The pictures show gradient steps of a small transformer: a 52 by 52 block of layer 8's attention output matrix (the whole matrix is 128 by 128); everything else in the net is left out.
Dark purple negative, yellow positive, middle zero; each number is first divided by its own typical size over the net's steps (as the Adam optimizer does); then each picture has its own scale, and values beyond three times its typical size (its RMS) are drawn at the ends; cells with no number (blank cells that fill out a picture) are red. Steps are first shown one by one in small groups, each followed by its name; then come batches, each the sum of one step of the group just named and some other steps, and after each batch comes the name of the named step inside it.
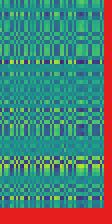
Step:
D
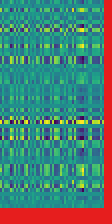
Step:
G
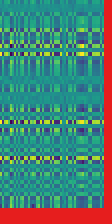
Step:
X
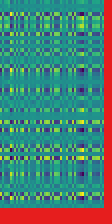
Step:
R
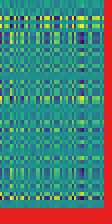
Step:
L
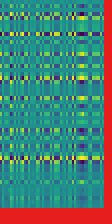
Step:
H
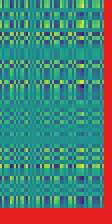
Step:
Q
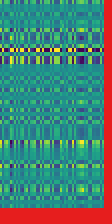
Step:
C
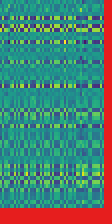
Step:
G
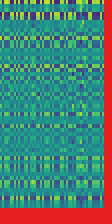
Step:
Q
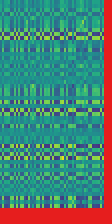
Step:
Q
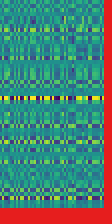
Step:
L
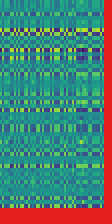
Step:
C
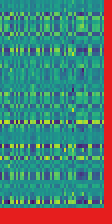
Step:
R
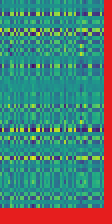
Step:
X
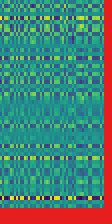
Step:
L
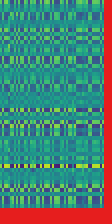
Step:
D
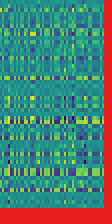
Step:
G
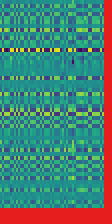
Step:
C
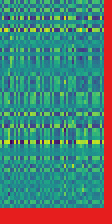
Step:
C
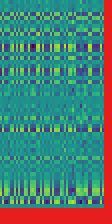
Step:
R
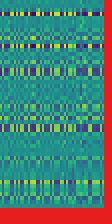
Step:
R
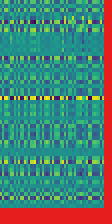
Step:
L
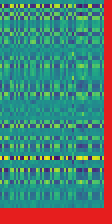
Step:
H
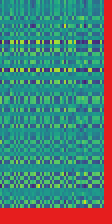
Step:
L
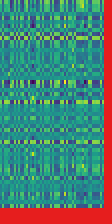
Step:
Q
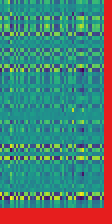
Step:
R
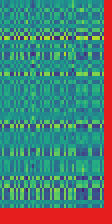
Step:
G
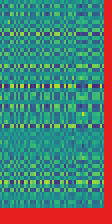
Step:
H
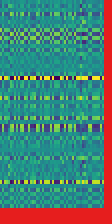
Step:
H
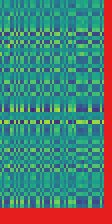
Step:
X
